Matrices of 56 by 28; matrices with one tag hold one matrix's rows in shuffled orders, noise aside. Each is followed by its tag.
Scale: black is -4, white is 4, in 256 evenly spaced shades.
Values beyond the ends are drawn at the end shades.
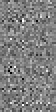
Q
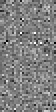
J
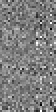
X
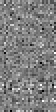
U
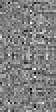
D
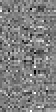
D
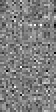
J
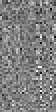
X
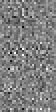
Q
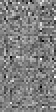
U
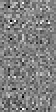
Q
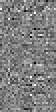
D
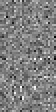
J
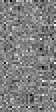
U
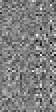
X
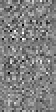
Q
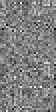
J
